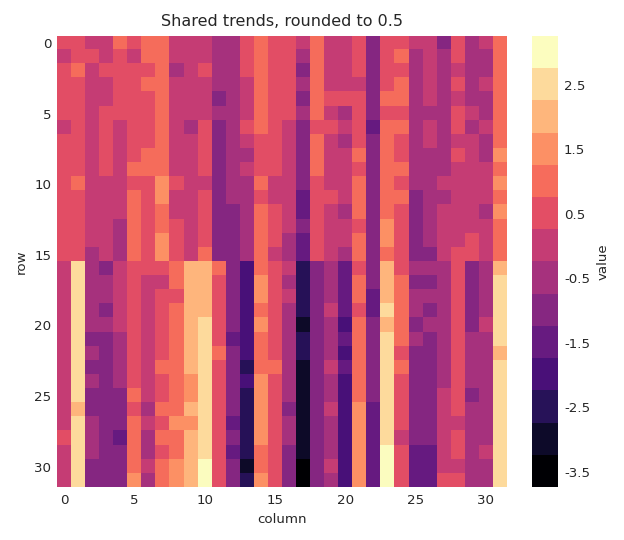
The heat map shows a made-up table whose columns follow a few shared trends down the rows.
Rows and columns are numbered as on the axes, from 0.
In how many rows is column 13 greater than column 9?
4
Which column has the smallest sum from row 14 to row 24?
17
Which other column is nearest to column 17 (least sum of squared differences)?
13
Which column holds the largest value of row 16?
1
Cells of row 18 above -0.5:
18
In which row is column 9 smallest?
6
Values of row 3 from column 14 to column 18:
1 0.5 0.5 -0.5 1
